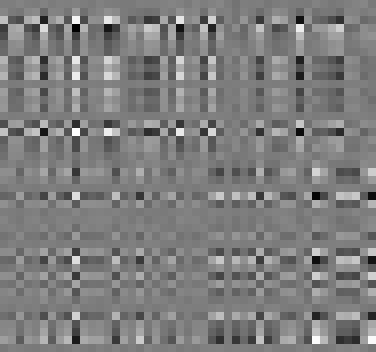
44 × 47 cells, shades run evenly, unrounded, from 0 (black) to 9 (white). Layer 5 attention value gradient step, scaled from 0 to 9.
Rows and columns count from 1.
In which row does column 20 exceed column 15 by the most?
4
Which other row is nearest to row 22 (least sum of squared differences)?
35
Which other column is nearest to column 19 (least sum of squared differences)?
3
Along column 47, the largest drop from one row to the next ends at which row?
33
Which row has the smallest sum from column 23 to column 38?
43
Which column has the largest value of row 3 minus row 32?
10
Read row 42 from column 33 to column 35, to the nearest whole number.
6 3 4
